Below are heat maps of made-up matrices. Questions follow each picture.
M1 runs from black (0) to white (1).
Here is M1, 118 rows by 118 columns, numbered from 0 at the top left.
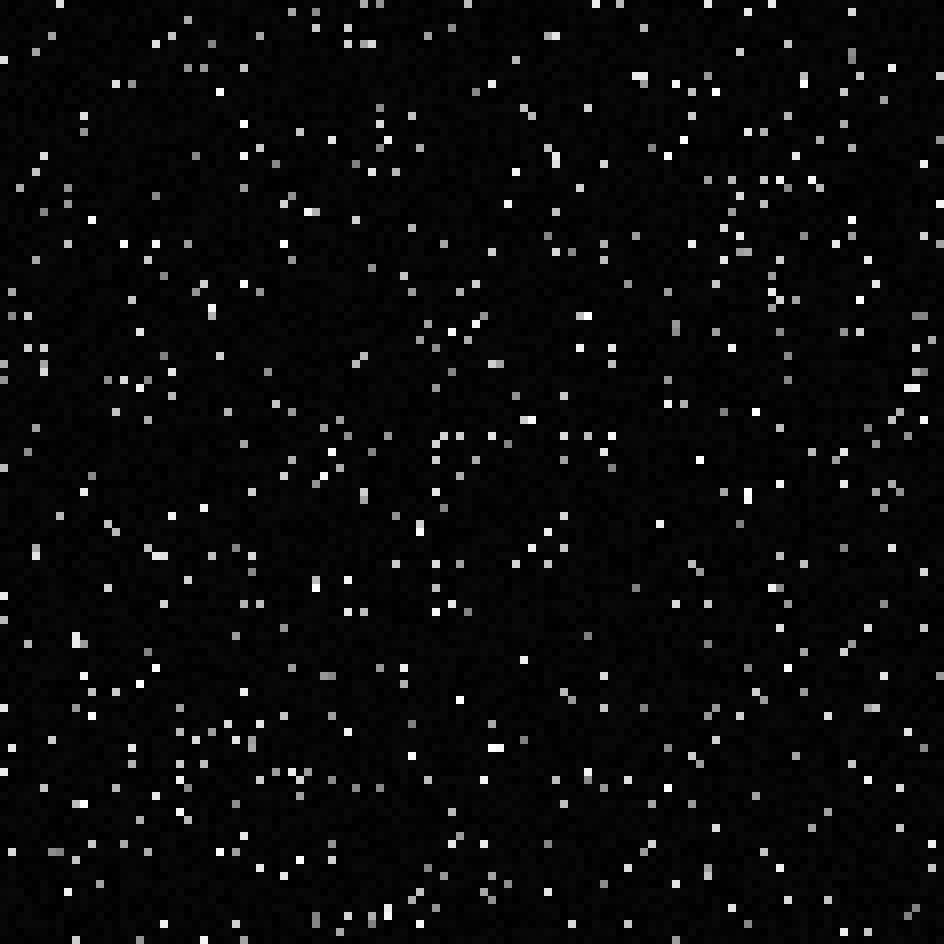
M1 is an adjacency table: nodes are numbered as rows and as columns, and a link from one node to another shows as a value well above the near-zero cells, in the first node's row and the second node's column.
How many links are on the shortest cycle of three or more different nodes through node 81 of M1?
4
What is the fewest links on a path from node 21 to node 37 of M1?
4
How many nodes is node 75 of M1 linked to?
8
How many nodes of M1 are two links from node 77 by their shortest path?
7
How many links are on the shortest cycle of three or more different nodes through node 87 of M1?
6
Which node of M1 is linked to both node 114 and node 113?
node 48
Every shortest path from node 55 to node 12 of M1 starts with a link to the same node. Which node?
node 63
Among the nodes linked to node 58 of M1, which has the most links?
node 0
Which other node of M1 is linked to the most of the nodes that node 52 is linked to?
node 68
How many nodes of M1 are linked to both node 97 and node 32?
1
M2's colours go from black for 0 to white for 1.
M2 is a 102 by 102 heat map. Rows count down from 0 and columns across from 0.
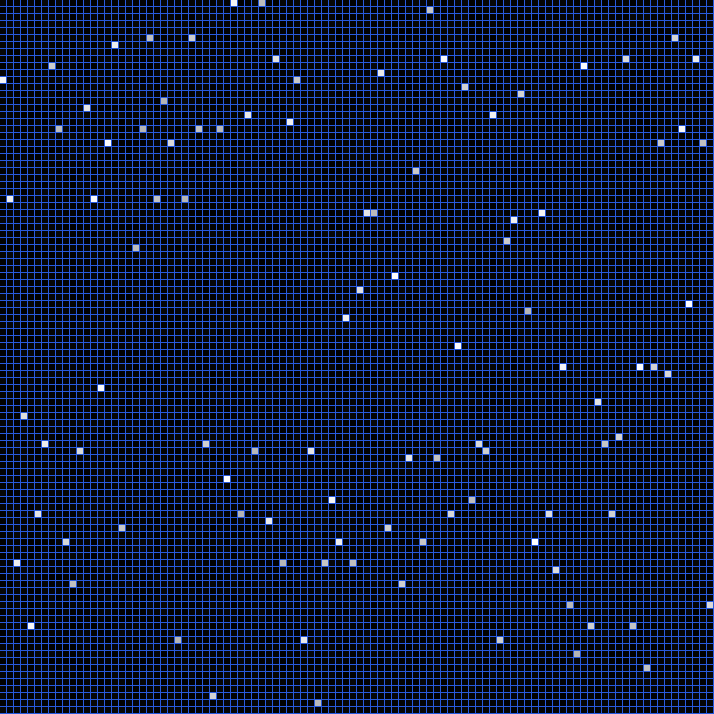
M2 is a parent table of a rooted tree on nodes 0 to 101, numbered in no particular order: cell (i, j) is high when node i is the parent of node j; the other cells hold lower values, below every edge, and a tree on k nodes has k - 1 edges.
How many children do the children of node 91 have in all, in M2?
3
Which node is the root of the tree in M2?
18
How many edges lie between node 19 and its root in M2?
6
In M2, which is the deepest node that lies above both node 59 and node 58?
20
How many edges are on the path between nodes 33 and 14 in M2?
7
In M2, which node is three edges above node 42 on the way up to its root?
73
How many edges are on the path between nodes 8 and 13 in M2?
3
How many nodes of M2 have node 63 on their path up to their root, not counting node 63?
12
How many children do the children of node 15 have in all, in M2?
1
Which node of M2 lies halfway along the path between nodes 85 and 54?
83
